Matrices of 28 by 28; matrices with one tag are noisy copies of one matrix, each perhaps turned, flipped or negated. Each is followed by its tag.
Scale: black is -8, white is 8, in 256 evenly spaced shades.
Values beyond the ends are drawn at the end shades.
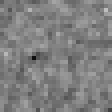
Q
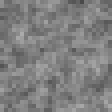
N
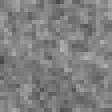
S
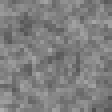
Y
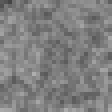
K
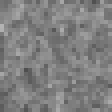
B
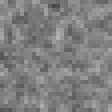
Q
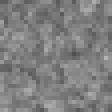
Q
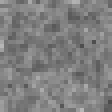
K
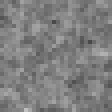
B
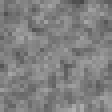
N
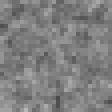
B
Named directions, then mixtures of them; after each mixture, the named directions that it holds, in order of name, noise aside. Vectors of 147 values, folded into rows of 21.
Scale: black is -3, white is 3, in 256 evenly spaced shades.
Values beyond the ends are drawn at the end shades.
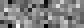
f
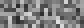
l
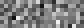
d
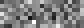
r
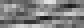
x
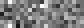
f, r.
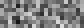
l.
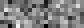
f.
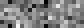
f.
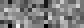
f.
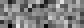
d, f.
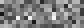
d, r.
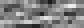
x.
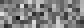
l, r.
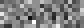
r.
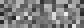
d, r.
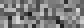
l.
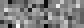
f.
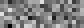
f, r.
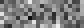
r.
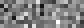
d, l.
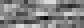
x.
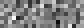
d.
